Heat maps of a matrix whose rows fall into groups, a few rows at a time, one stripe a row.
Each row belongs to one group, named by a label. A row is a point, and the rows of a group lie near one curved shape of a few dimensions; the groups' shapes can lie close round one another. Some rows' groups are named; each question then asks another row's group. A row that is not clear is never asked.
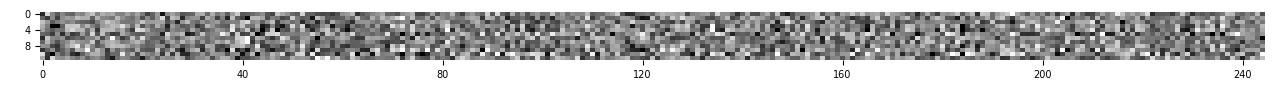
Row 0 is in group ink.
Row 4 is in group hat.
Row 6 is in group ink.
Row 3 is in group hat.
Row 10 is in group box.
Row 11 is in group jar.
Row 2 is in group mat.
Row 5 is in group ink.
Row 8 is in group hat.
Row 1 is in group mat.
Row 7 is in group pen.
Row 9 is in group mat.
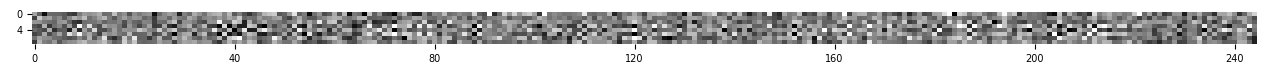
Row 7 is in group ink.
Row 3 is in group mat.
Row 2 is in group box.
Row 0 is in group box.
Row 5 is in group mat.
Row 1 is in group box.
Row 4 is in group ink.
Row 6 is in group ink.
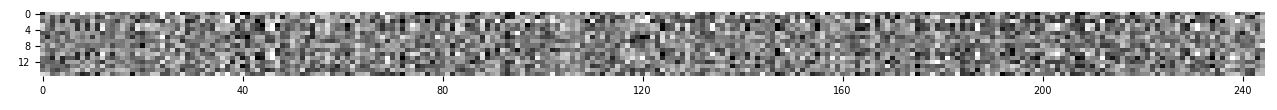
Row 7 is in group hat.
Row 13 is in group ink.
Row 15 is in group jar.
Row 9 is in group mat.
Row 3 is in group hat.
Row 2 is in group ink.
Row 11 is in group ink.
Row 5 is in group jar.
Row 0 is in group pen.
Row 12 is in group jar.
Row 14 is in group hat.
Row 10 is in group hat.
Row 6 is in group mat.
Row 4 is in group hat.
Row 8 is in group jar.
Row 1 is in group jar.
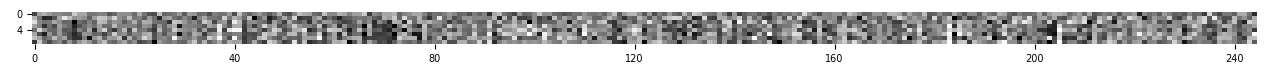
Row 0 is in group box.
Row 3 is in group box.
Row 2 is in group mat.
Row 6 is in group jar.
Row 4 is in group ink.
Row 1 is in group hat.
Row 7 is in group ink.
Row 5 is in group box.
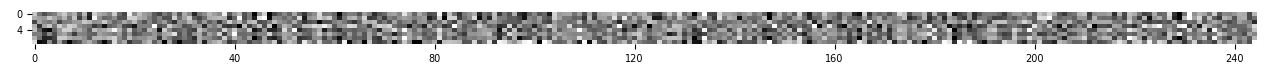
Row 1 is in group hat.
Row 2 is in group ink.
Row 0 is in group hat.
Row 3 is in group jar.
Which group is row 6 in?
hat
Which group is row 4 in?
hat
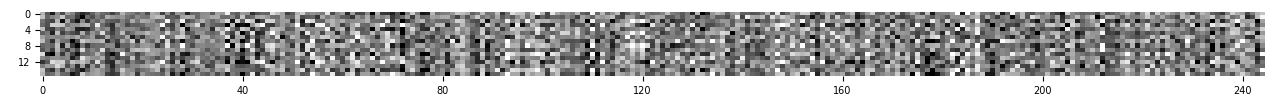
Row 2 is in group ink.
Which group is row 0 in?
box
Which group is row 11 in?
box
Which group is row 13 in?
hat
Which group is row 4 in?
box
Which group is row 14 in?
box
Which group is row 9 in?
ink
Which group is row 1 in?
mat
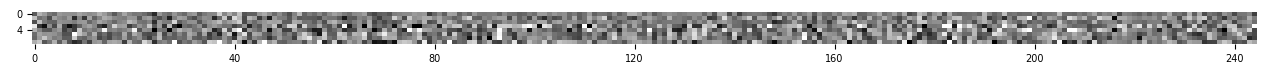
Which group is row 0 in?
box
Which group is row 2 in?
box
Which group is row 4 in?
mat
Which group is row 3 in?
box
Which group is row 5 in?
box
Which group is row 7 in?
jar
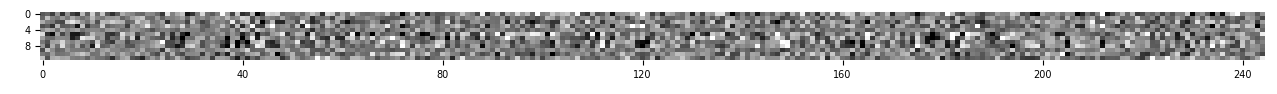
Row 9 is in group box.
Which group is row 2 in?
hat
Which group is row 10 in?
mat
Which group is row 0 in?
ink
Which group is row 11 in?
jar
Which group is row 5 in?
box
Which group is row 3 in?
ink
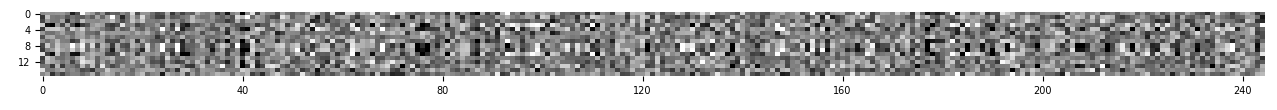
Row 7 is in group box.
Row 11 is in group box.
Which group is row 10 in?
box
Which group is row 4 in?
pen
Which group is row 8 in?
pen
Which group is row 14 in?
mat
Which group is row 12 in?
box
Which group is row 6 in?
box
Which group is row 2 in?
ink
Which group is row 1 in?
ink
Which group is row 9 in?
pen
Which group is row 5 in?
mat
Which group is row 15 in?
box
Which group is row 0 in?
box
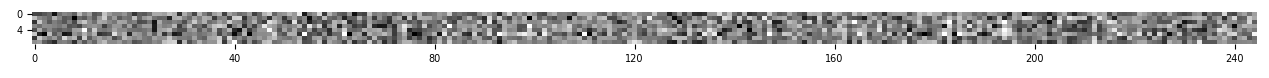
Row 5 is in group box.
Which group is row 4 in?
ink
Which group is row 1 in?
mat
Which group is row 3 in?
jar
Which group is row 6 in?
pen
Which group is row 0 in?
jar
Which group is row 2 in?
ink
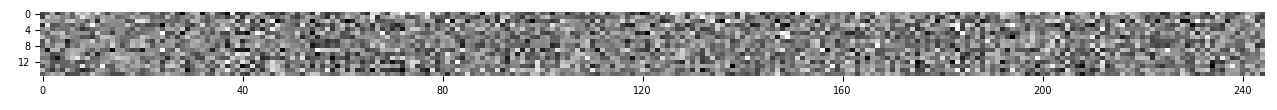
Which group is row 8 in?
ink
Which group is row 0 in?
mat
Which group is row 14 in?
box
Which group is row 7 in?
ink
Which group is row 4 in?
jar
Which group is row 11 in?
hat
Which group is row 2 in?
hat
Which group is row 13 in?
ink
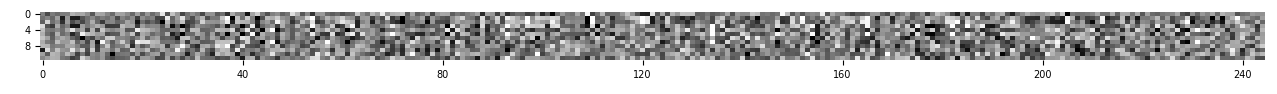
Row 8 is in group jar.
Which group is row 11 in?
box
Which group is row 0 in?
mat
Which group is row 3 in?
box
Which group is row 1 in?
ink
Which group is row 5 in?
box
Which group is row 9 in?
pen
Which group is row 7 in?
hat
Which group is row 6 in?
mat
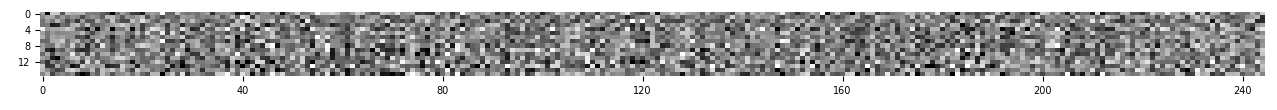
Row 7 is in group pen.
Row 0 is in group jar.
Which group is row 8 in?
hat
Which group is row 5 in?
mat
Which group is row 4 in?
jar
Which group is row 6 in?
jar
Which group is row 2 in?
ink
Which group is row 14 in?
hat
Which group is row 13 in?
box
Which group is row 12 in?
mat
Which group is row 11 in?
hat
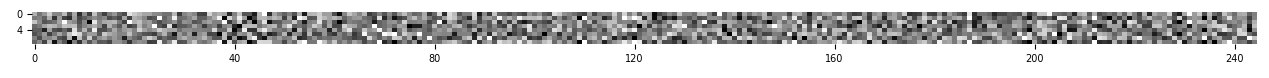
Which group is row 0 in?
hat
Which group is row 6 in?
mat
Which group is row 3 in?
pen
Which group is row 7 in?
ink
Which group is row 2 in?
hat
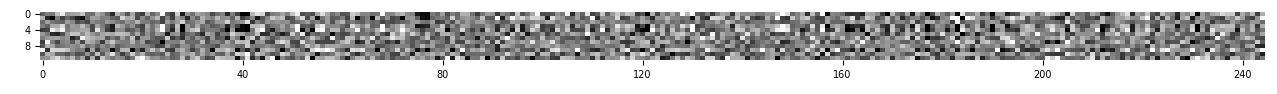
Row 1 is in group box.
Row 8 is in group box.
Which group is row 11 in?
hat
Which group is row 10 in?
ink
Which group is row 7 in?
ink
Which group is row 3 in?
pen
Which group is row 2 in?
box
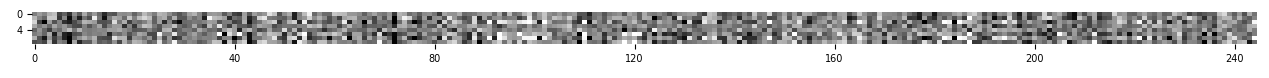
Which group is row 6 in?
box
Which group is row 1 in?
hat
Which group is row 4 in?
hat
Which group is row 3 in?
jar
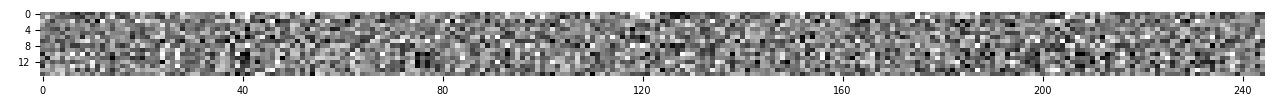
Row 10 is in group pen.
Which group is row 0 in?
ink
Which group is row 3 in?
mat
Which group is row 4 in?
hat
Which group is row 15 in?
pen
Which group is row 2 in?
hat
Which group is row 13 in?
pen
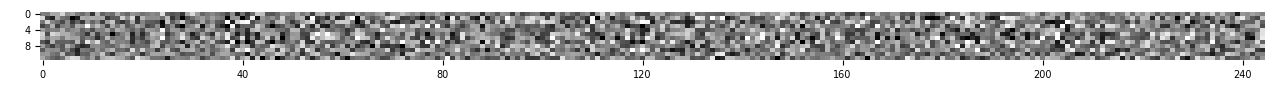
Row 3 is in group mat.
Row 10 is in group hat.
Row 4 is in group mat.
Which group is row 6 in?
jar
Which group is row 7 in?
mat
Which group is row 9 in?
ink
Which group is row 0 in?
pen
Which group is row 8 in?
box
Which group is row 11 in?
hat
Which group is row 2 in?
ink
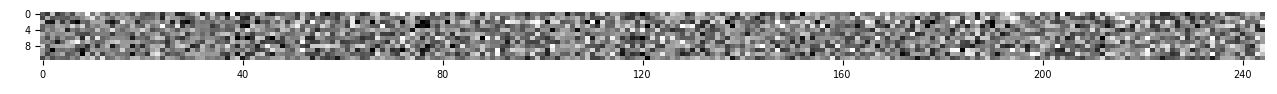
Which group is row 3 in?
pen
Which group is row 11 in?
ink
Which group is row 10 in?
mat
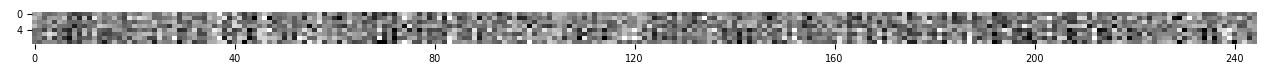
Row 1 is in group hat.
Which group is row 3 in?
mat
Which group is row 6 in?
ink
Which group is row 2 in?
jar
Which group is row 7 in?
jar
